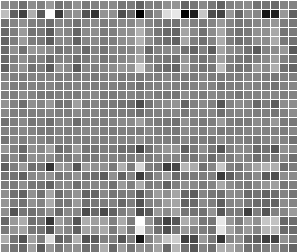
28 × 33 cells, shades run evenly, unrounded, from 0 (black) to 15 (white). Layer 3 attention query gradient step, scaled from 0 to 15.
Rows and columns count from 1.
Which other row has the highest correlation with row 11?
15
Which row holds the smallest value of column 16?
2
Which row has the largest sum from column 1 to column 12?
26
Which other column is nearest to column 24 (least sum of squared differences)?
33
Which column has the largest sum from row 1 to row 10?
25
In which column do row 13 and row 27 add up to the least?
16
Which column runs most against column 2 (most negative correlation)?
18
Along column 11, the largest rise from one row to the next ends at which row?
3
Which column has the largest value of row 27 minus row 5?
6
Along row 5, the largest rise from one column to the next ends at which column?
21
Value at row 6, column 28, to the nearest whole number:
7
